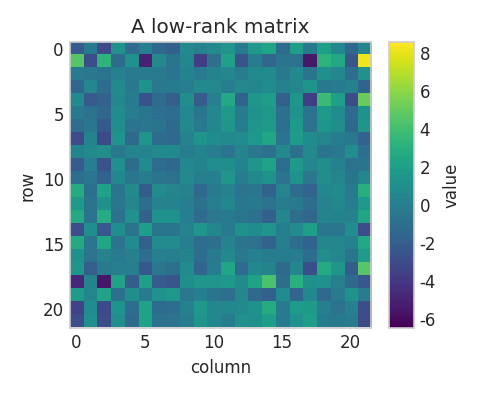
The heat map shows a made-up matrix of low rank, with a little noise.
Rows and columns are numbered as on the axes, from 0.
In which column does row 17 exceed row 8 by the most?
21
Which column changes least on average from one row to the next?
8
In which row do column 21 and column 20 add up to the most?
1
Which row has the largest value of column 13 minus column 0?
18
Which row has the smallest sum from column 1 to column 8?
4
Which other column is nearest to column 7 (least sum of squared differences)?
6
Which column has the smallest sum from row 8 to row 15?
5
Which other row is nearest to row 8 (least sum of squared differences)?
19
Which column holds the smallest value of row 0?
2
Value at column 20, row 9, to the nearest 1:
-1
